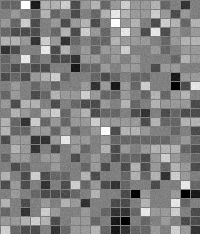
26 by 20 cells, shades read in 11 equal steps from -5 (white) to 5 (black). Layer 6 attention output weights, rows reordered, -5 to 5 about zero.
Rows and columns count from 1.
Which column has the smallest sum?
16
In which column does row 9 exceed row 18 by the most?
18
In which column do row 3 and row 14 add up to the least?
12
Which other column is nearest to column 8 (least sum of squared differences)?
2
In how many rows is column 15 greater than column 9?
14
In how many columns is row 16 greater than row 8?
10
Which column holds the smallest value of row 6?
5
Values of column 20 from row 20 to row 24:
0 1 4 0 2
